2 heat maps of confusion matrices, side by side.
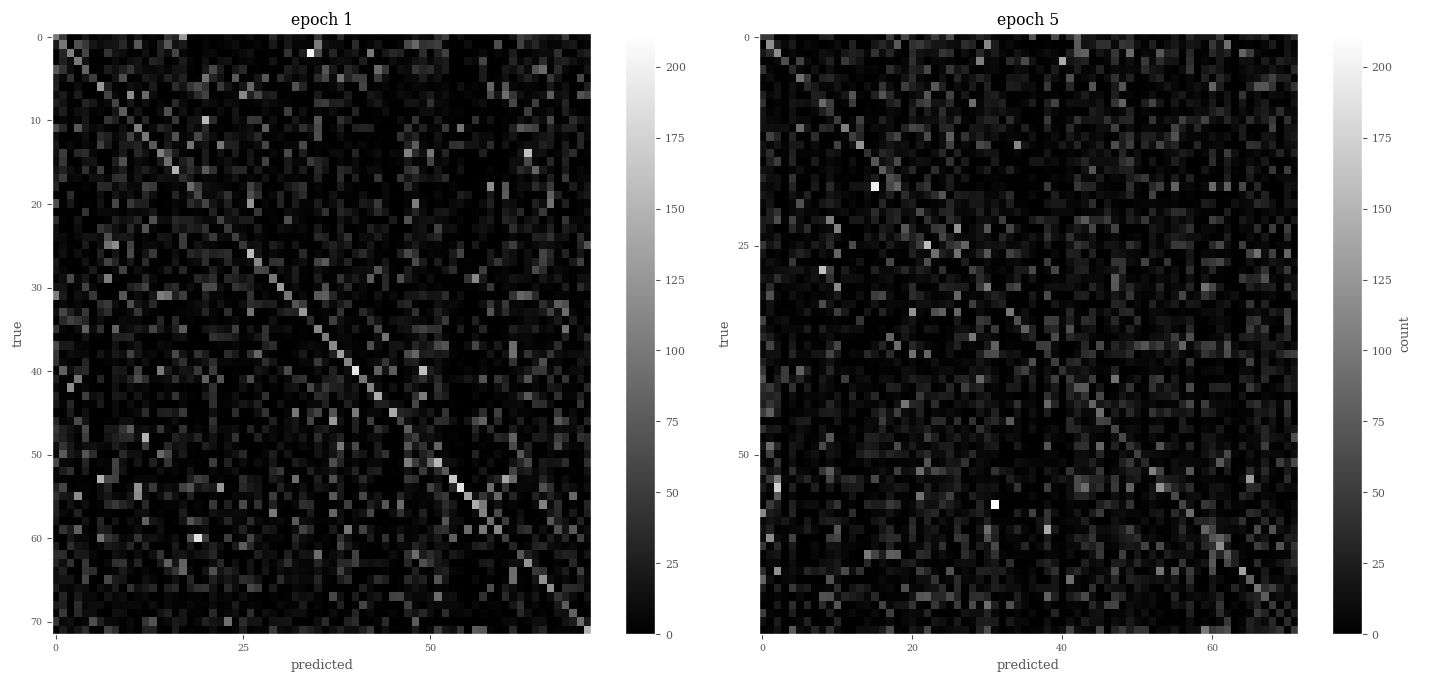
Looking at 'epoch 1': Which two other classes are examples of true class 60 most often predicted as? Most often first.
19, 6
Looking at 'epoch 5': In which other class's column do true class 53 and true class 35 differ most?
2
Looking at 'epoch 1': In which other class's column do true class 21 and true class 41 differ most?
3
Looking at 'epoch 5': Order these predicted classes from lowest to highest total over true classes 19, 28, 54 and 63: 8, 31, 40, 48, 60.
40, 31, 48, 60, 8
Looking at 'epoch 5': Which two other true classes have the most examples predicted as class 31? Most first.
56, 37
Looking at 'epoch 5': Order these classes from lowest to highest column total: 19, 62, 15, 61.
19, 15, 61, 62
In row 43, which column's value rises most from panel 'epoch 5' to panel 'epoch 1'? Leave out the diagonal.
49
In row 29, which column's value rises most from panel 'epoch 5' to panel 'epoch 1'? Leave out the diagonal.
56
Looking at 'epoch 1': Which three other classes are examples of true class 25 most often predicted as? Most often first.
8, 7, 71
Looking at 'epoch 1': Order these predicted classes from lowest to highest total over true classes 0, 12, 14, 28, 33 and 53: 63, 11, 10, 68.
10, 11, 68, 63
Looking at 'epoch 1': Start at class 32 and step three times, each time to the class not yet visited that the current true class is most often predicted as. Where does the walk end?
47
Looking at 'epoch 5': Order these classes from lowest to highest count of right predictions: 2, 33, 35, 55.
55, 35, 33, 2
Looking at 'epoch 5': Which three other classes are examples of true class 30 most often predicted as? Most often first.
10, 59, 47
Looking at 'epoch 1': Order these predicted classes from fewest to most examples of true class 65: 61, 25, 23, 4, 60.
60, 23, 25, 4, 61
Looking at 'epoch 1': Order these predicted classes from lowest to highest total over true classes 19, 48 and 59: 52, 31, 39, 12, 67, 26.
31, 52, 26, 39, 67, 12
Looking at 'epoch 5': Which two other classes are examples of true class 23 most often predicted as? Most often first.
26, 10
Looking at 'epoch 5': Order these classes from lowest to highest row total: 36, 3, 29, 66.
29, 36, 66, 3
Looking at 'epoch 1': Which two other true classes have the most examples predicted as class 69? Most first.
55, 59
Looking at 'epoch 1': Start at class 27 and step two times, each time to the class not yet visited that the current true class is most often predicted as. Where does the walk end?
44
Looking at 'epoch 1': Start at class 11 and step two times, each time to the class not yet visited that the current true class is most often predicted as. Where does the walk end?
22
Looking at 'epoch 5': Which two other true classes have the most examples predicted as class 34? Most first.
13, 30
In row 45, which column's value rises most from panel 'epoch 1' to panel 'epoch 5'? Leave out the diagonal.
1
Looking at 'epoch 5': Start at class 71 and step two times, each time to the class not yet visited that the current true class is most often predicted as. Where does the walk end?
38
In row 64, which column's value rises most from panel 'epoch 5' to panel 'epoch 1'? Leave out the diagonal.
61
